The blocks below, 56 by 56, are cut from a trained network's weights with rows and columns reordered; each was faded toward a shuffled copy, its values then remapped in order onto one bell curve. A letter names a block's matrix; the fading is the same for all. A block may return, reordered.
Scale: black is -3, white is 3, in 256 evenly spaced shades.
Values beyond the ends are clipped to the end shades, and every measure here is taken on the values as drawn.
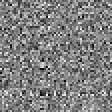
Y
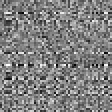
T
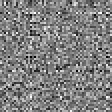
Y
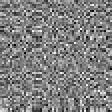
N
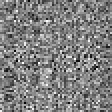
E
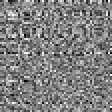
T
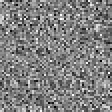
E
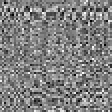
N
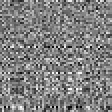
T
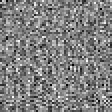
E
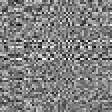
T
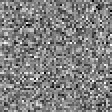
E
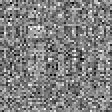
E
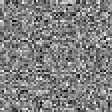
N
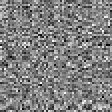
N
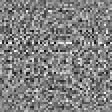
Y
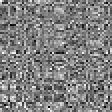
N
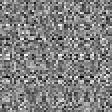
T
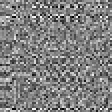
T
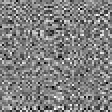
N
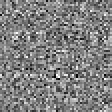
Y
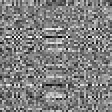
T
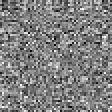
N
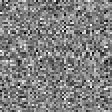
N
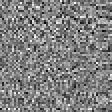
N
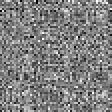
E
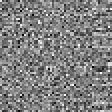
N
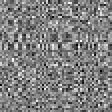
N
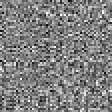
N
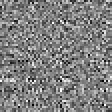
Y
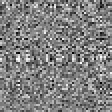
Y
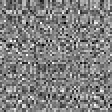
N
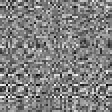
T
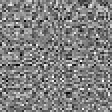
N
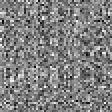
E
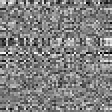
T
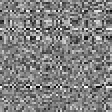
T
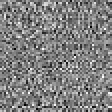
N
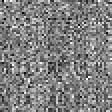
E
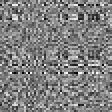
T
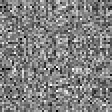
E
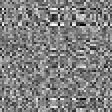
T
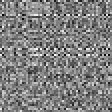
T
